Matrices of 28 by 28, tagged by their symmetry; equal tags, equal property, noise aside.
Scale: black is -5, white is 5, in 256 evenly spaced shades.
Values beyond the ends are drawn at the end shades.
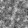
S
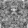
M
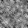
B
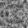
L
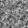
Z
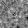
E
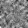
Z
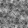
S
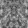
M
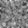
Z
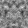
M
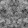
M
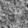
Z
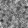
S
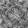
E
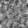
S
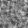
Z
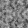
L
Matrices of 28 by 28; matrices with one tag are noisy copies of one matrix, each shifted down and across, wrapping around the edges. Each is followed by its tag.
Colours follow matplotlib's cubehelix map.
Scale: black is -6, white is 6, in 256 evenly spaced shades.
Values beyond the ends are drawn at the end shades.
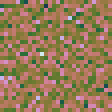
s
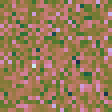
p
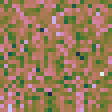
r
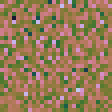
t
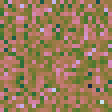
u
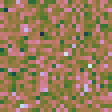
r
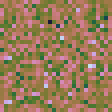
u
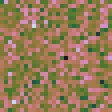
r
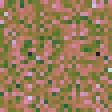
u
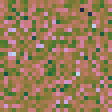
u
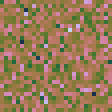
t
